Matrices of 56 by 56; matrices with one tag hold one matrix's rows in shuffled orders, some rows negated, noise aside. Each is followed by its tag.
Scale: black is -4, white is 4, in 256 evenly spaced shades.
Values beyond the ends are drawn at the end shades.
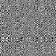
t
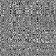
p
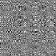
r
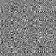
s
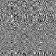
s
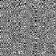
r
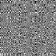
r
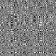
s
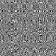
s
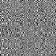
t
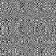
t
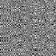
r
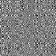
t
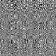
s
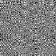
r
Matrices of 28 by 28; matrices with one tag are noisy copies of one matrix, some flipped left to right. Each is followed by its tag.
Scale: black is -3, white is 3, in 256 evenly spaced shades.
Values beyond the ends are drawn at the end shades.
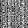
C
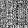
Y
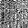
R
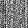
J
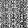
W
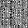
Y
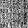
R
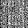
C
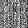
C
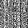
C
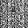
C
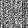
J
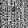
C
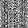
W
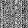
J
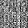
C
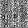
W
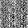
W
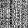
Y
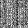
Y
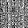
C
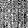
R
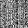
Y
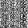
W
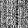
Y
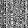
J
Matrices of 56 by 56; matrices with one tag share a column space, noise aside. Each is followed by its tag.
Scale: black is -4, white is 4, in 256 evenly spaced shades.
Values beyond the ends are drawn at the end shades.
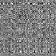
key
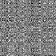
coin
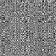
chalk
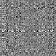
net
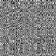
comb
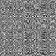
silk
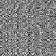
silk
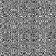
silk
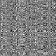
net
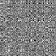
coin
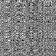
chalk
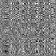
key
